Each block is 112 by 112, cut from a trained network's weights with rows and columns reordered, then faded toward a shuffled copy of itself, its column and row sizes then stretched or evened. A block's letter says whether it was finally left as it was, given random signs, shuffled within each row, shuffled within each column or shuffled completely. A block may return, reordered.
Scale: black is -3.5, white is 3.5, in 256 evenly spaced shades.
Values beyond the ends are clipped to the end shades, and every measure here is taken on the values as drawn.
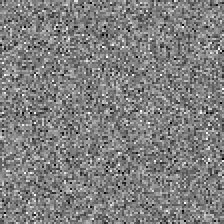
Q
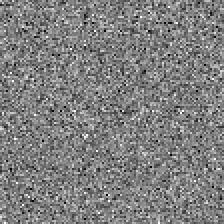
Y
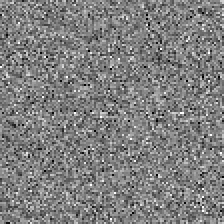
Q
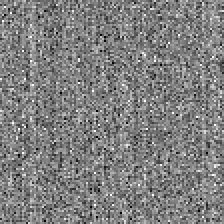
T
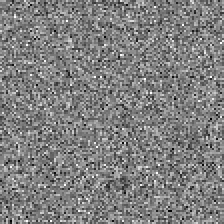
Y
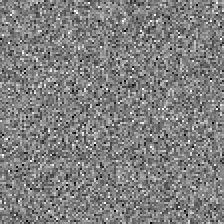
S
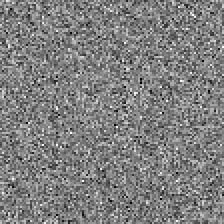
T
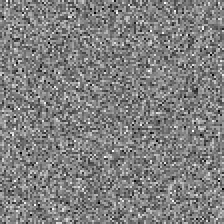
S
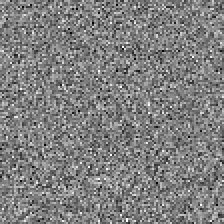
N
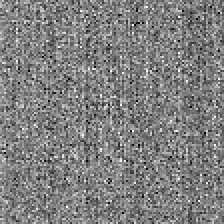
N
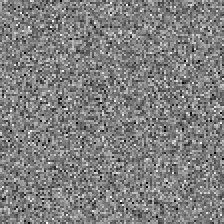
Y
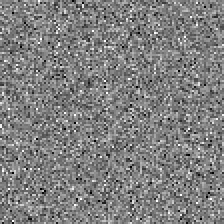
T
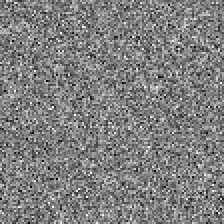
Y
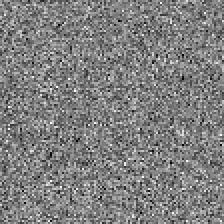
N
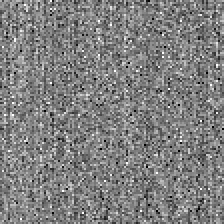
T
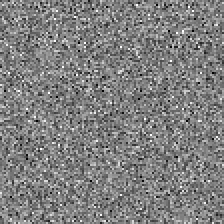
Y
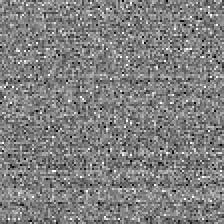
Y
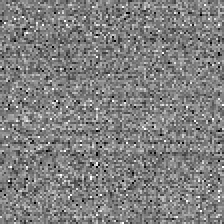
N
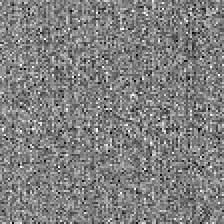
N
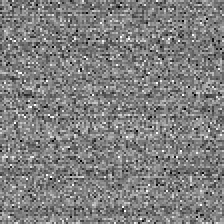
Y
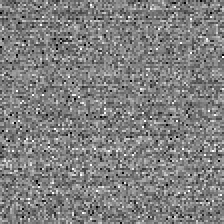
Y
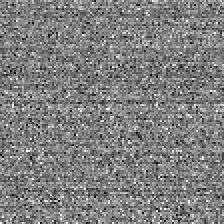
Y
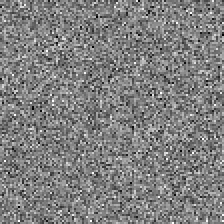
S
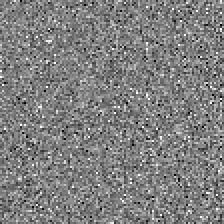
T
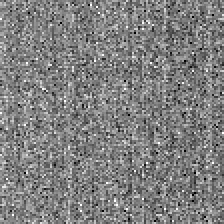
T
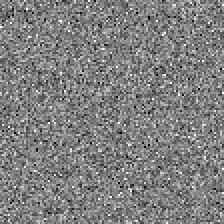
S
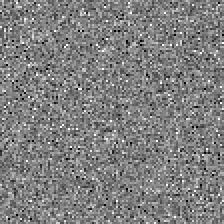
S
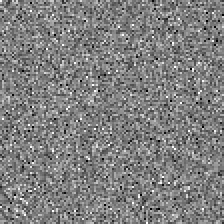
S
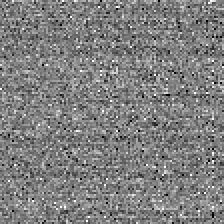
N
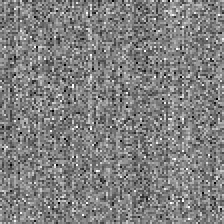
N
